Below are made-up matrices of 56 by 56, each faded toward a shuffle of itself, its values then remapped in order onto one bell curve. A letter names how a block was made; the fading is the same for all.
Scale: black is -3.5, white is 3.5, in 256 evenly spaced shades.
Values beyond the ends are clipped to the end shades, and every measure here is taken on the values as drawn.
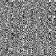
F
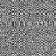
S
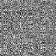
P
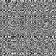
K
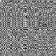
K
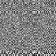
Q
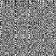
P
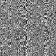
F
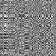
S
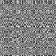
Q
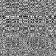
K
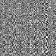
P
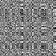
S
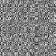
K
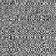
K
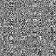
P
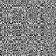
Q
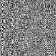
F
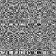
Q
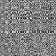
Q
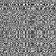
Q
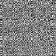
P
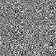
P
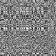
K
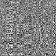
P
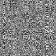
F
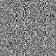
F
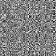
P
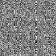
F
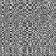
S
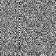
P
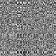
K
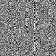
F
